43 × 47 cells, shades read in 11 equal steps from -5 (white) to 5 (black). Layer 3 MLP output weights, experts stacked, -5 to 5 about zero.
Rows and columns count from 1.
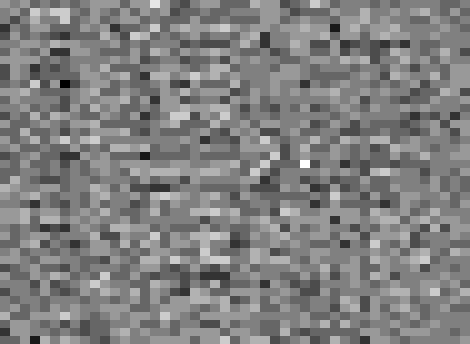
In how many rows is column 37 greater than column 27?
23
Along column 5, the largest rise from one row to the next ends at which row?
29
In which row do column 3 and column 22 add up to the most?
35
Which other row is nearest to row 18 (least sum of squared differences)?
3
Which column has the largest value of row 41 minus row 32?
21
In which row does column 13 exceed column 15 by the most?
5
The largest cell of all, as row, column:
11, 7
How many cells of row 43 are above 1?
5
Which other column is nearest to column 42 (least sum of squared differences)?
25
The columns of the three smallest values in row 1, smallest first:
16, 32, 26
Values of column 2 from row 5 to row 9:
-1 0 -1 -1 -1
